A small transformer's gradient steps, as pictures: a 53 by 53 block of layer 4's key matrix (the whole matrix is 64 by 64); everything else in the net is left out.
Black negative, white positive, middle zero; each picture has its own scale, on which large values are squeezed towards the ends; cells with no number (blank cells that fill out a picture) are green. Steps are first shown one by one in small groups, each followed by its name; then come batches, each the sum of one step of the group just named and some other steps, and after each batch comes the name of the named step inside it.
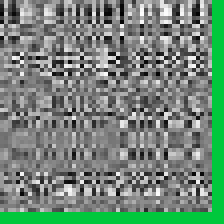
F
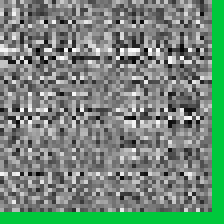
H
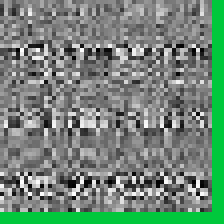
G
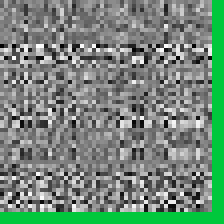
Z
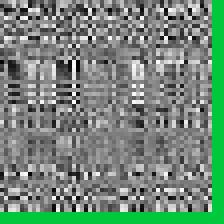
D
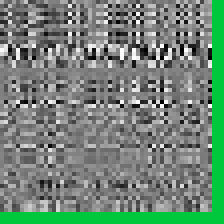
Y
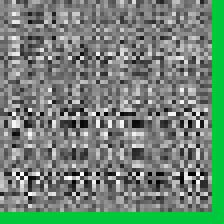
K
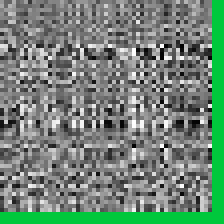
Y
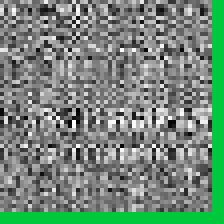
H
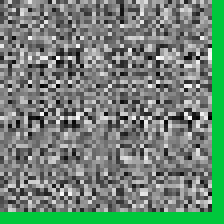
F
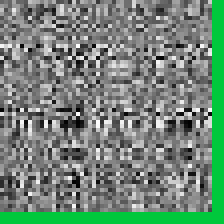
K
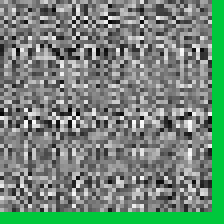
G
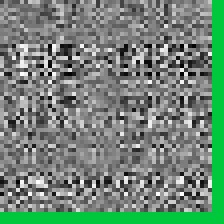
Z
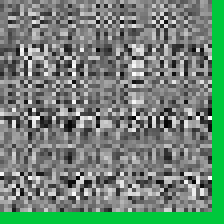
G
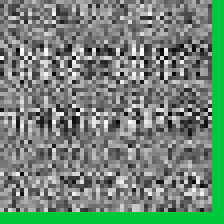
G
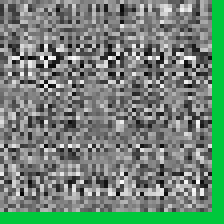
F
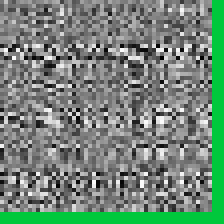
Z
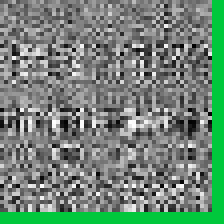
Z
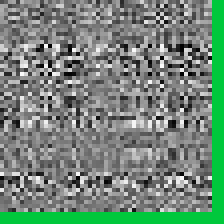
H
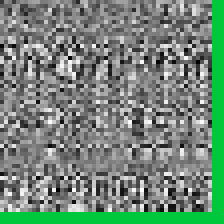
Z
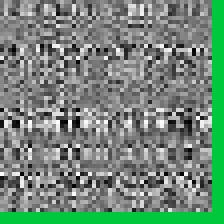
G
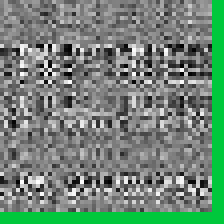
G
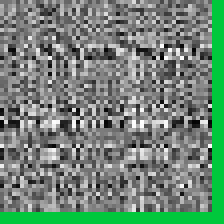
Y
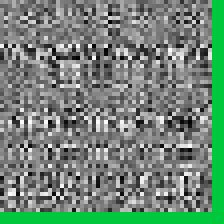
D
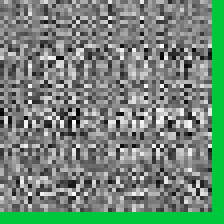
G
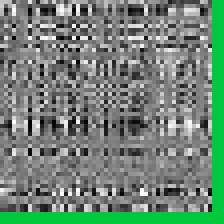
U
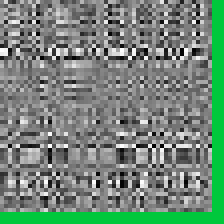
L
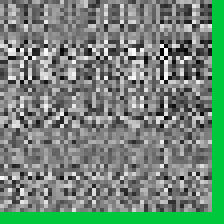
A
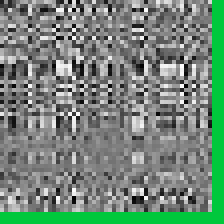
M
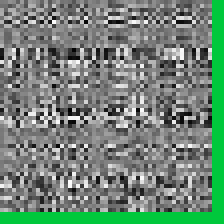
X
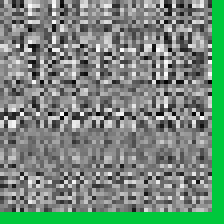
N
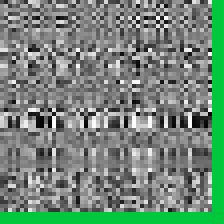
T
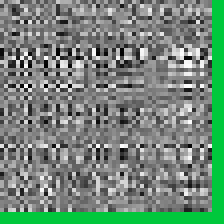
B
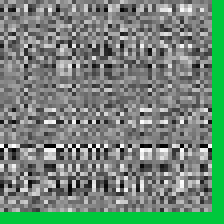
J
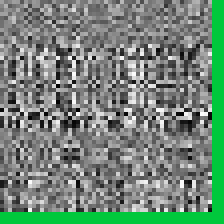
T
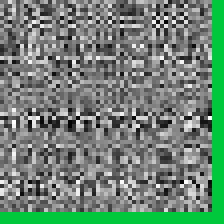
U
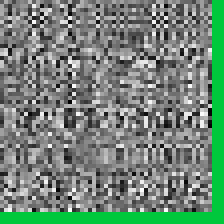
L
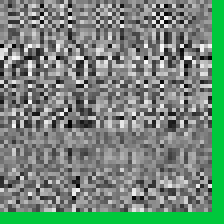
M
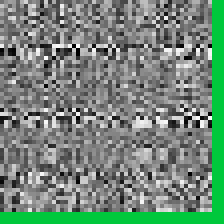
T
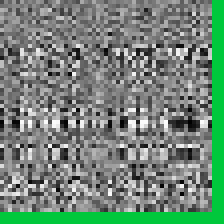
L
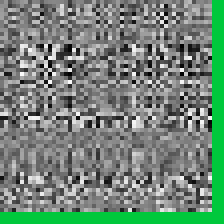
M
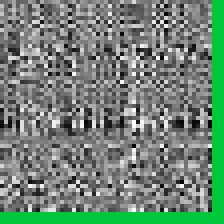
U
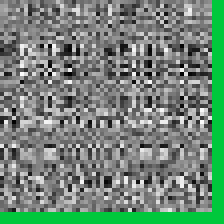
J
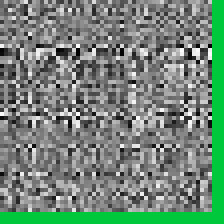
M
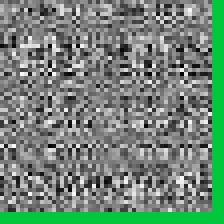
J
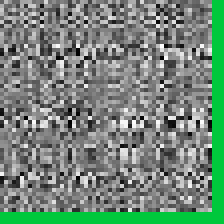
X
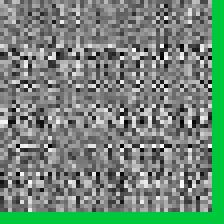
T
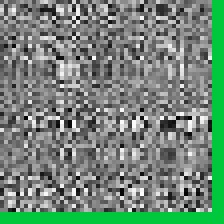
M
